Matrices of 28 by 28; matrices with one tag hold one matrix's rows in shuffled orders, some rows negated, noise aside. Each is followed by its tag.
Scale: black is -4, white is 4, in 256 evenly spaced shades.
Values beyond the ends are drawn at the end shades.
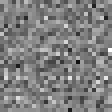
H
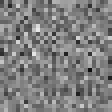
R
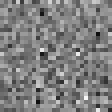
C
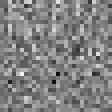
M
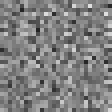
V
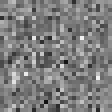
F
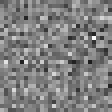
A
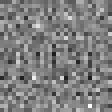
R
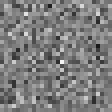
F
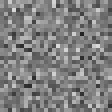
M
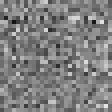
A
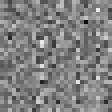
C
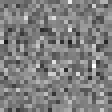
H
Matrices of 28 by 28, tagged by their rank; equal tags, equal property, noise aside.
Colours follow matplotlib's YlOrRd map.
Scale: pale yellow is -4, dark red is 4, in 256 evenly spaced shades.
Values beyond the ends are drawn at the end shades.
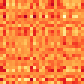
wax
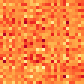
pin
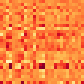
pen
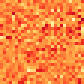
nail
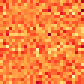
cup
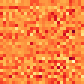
cup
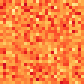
nail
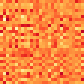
pin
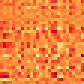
pin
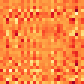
pen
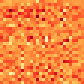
cup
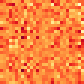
pin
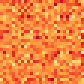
cup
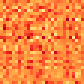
pin
